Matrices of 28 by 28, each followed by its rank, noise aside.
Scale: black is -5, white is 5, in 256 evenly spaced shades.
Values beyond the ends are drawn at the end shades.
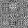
four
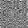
six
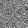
six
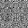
six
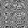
four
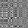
two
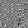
three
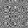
three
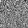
six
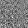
six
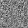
six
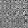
four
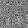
four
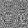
four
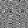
three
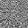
six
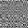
three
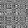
three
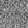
six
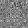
six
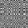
two
